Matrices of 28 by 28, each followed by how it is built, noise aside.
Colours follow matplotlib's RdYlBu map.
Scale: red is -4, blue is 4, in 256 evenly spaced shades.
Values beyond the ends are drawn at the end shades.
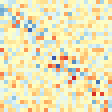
banded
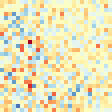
lower triangular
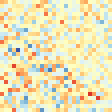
lower triangular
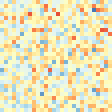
repeating rows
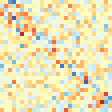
banded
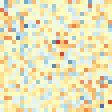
block diagonal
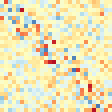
banded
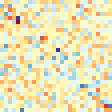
banded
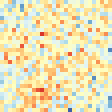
smooth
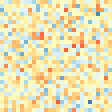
repeating rows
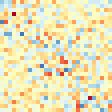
block diagonal
